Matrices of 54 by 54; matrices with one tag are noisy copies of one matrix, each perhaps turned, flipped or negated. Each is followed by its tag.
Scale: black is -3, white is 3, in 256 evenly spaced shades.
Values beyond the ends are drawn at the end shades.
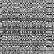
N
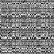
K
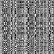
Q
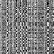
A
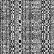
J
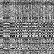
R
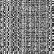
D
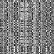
N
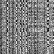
A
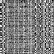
D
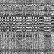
R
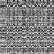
A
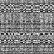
J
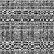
J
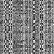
J
